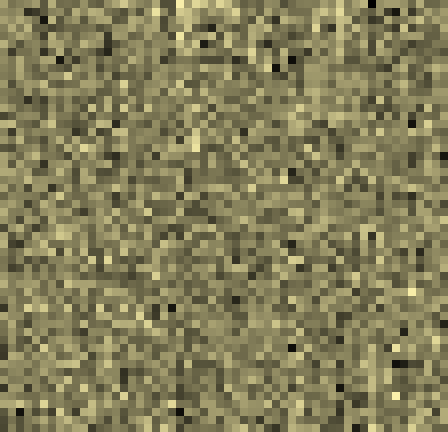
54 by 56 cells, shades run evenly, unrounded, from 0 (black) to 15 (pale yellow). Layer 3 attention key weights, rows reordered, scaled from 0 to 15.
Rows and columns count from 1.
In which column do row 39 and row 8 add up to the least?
37
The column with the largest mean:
9
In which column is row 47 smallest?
16
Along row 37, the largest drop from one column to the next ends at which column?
45
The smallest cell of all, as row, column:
1, 47
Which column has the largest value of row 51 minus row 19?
6
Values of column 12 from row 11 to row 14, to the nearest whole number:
10 9 5 12
